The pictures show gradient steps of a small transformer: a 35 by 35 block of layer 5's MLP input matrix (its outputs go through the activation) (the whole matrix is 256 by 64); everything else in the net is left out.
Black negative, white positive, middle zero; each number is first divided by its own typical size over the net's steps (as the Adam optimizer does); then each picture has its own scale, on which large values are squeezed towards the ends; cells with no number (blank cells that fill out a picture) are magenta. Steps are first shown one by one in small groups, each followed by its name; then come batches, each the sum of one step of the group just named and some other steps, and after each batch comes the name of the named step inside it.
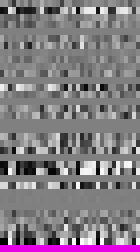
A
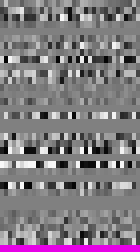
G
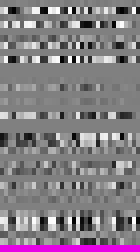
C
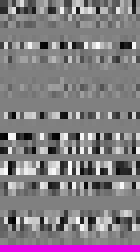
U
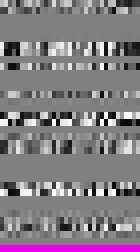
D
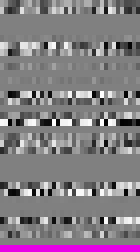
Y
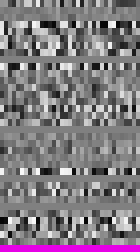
D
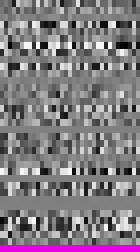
U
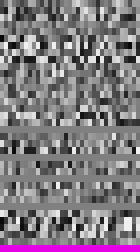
Y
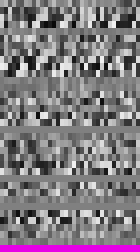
Y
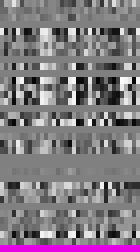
D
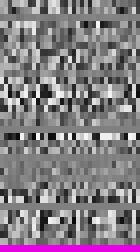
C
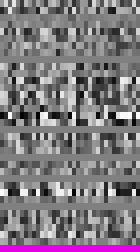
D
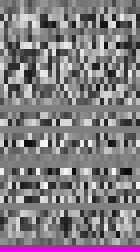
Y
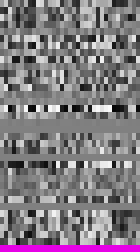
A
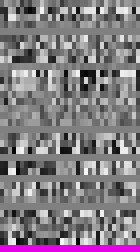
A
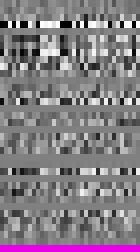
Y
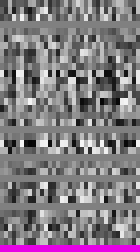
Y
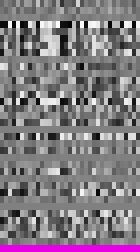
U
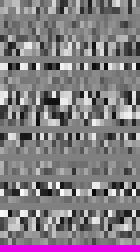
D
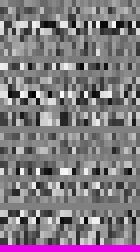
A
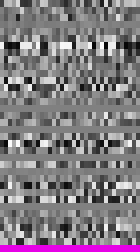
G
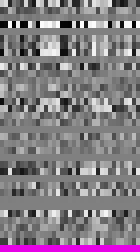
A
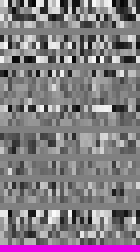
C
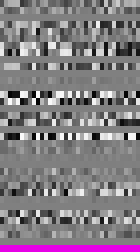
Y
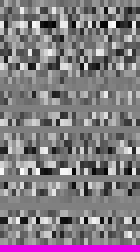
G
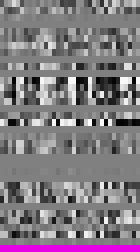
Y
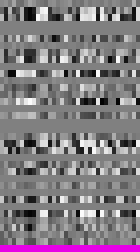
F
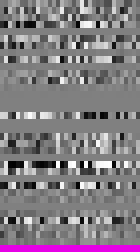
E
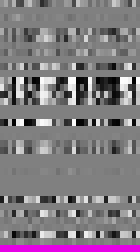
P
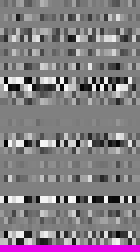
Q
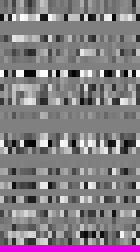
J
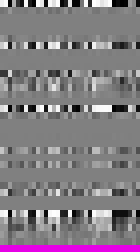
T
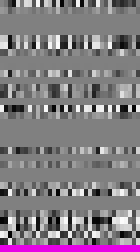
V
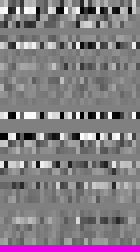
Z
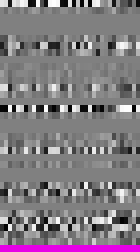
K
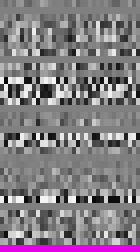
Q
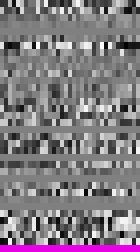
V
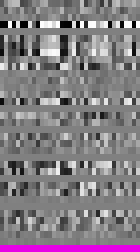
E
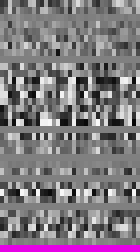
P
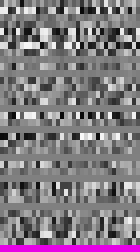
Z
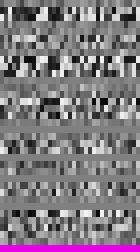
F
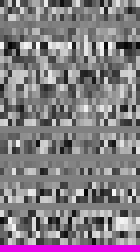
V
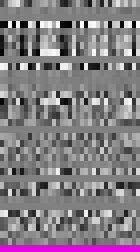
K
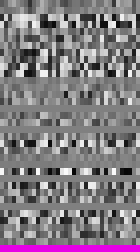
J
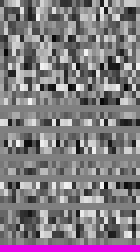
F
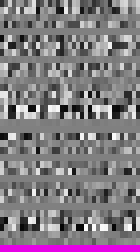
Z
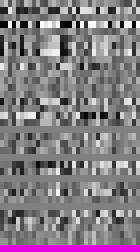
E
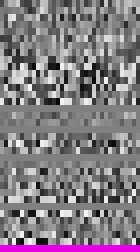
Q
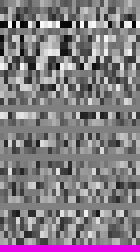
Q
